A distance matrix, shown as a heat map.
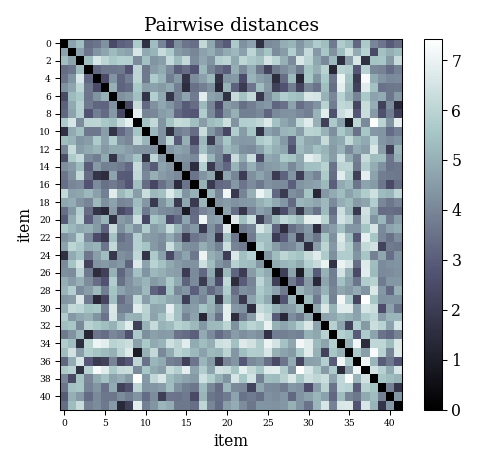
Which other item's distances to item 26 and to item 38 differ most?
29
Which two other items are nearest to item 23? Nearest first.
30, 39
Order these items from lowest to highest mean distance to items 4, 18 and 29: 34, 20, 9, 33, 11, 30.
33, 11, 20, 30, 9, 34
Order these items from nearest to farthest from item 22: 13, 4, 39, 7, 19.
19, 4, 7, 39, 13
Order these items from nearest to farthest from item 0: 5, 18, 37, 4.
4, 5, 18, 37
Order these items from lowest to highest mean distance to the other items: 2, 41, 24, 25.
41, 24, 25, 2
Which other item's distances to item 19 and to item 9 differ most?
15
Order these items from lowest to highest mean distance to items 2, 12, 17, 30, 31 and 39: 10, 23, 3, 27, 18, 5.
27, 23, 5, 18, 3, 10
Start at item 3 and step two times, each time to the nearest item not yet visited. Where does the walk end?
25
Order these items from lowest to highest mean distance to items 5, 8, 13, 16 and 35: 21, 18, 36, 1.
36, 18, 21, 1
